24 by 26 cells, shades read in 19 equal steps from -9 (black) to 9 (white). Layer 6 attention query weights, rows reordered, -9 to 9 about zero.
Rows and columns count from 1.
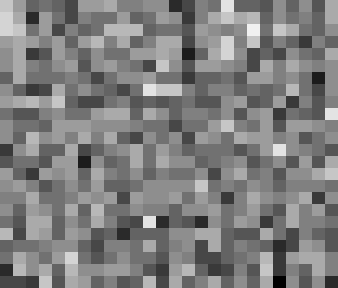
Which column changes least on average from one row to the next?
6
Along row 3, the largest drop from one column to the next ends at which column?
21
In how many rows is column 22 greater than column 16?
9
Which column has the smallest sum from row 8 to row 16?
7
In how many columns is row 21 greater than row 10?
10
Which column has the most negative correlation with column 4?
13
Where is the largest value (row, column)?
3, 20
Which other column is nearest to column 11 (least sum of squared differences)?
24
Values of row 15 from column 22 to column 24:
-3 1 1
